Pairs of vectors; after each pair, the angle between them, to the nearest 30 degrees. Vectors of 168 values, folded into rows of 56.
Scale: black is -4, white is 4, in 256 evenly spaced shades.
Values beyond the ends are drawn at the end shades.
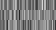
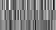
120 degrees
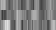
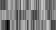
150 degrees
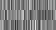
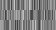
30 degrees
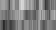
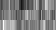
150 degrees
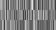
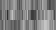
120 degrees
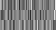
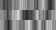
90 degrees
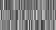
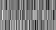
60 degrees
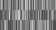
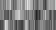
60 degrees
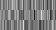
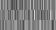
150 degrees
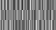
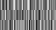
150 degrees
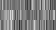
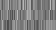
120 degrees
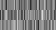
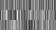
60 degrees
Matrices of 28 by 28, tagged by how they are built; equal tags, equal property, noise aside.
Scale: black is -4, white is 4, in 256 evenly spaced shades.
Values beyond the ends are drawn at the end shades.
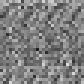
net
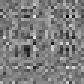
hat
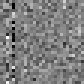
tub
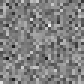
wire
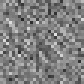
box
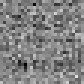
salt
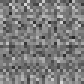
net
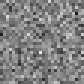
net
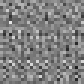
net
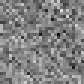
box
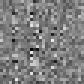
tub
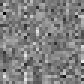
tub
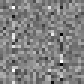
tub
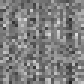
salt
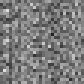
wire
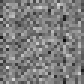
wire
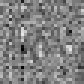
hat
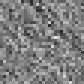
box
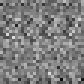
net
